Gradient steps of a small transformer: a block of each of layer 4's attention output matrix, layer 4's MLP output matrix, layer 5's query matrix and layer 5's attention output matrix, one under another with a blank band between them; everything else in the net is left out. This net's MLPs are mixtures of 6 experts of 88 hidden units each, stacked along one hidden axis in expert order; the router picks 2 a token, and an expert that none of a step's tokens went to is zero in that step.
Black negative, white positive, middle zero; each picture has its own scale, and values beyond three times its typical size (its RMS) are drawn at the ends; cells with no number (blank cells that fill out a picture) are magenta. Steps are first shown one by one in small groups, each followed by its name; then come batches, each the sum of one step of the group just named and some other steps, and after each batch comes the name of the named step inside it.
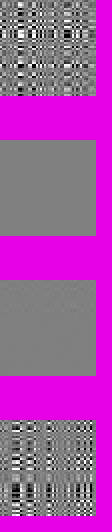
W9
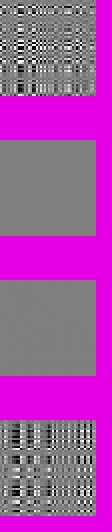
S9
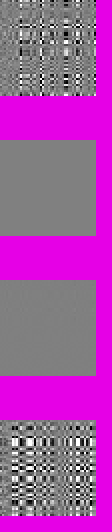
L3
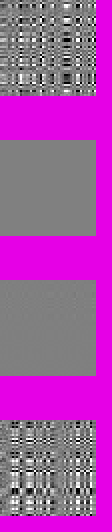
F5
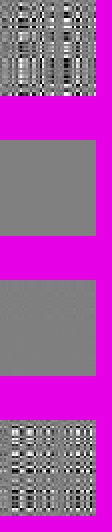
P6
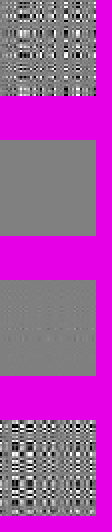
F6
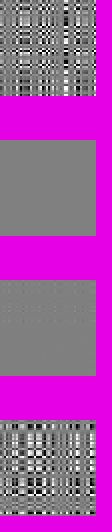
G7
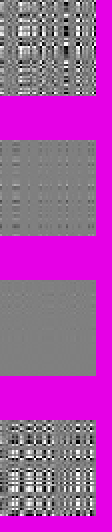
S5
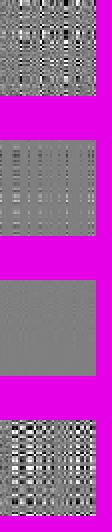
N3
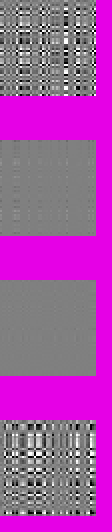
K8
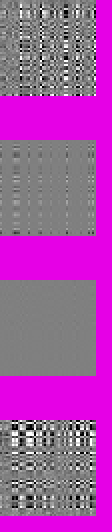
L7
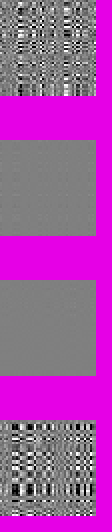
W9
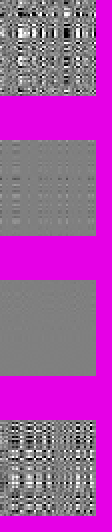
S5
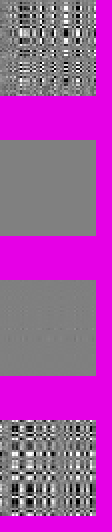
F6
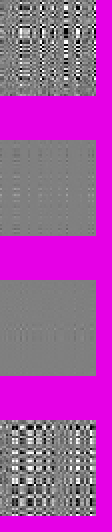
N3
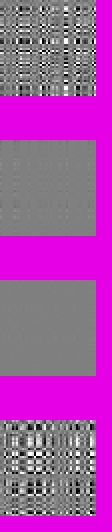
K8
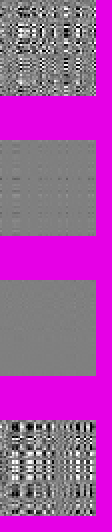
K8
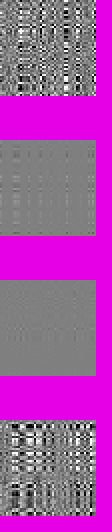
L7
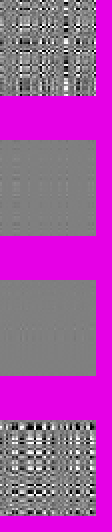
G7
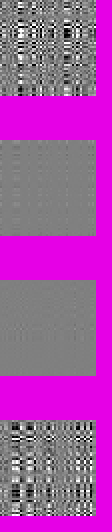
W9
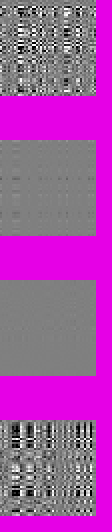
S9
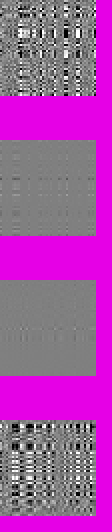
F6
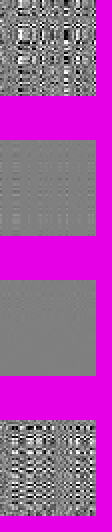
L3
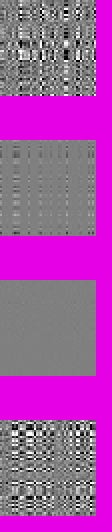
L7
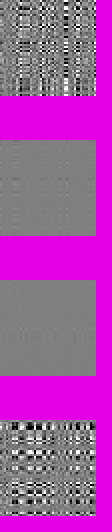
G7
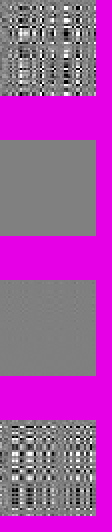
P6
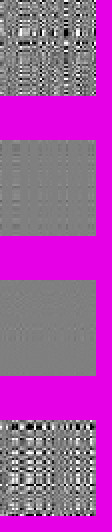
S5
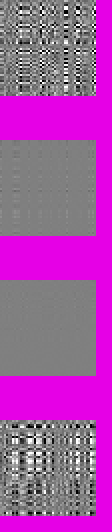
K8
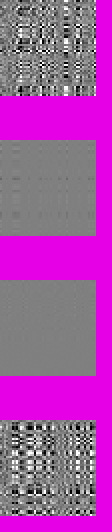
G7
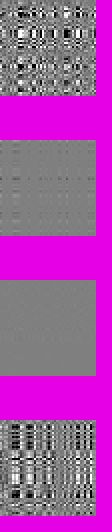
W9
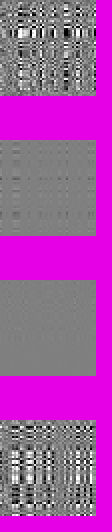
W9
